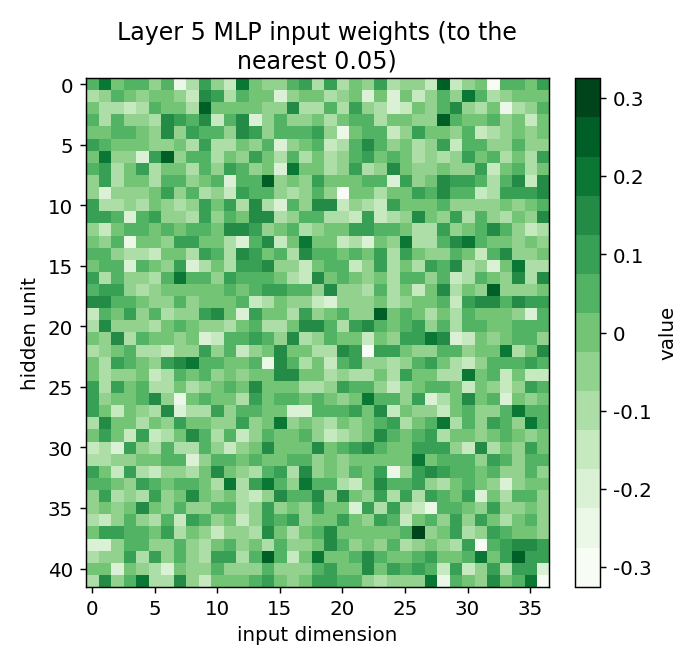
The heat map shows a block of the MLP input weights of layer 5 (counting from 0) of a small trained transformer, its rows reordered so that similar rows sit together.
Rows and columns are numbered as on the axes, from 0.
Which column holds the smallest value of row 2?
33
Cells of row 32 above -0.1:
30
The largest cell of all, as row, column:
37, 26
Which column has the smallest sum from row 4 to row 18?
20
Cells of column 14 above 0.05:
12
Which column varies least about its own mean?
25
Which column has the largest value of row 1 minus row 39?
9
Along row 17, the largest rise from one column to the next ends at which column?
32
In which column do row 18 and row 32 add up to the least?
24
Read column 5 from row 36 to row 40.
-0.1 0 -0.05 0.1 -0.1
